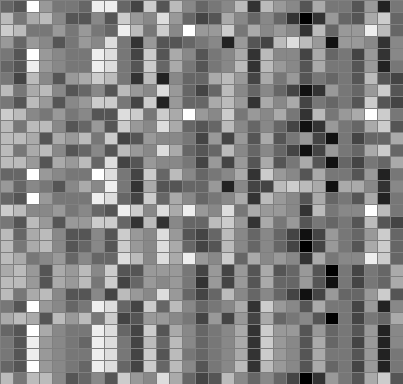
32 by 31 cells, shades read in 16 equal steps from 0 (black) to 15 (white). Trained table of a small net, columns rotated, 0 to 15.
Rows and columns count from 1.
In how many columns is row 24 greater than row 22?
13
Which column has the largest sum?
3
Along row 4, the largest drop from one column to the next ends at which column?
26
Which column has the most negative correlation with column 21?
28
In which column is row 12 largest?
9
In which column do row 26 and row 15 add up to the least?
30
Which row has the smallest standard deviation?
22
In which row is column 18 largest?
18
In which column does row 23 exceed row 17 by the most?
2
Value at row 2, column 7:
5
